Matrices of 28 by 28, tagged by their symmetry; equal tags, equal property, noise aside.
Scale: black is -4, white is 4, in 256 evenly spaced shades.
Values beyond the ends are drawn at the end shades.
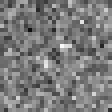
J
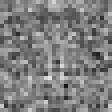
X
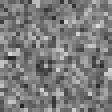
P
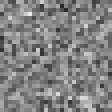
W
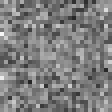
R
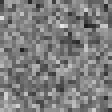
P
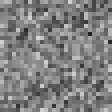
W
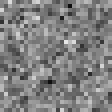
J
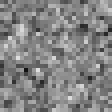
P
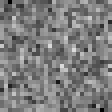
W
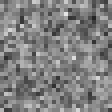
W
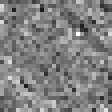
P
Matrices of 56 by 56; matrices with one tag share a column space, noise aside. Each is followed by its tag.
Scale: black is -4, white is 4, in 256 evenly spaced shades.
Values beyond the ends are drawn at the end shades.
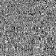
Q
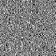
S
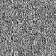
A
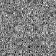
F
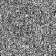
F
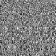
Q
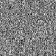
A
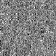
A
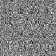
S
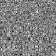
Q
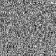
F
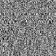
A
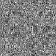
F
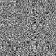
S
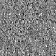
A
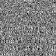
Q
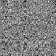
S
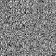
S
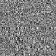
Q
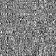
A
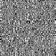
A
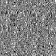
F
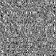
F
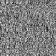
F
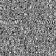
A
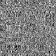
F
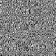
S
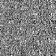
A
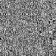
A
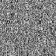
A
